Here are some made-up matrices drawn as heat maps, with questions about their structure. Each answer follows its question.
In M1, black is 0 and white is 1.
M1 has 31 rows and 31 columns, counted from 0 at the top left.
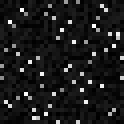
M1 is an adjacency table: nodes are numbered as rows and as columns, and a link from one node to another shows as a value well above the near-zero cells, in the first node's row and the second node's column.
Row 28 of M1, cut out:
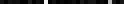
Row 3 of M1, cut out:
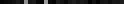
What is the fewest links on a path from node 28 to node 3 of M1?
2
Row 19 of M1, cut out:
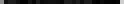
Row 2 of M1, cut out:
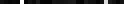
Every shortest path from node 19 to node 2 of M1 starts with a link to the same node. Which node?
node 0
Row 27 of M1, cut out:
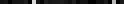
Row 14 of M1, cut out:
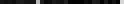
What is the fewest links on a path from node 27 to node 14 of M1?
4
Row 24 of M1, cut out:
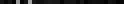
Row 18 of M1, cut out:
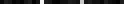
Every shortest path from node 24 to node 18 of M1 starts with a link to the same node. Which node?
node 7
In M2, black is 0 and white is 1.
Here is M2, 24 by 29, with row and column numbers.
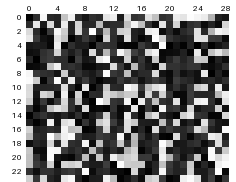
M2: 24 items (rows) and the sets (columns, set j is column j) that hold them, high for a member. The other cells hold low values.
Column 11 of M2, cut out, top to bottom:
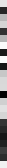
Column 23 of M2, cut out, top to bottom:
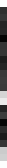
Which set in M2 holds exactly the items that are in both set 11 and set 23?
22
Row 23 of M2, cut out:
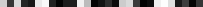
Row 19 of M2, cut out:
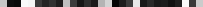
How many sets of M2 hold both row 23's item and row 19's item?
1
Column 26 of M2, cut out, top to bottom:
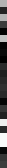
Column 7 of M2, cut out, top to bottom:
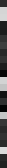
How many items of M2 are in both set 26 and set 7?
1
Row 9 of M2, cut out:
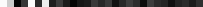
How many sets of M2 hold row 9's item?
4
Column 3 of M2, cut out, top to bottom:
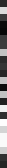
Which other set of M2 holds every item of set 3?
15
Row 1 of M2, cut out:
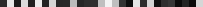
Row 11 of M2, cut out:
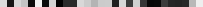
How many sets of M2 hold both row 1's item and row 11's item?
7
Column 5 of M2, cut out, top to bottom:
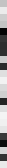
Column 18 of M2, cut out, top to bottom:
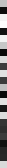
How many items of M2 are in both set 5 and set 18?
8
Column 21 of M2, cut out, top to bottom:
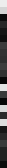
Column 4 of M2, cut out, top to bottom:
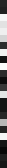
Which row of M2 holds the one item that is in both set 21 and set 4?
17
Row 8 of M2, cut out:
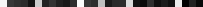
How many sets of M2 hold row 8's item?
6
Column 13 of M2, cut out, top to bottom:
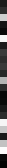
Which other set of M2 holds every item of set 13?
27
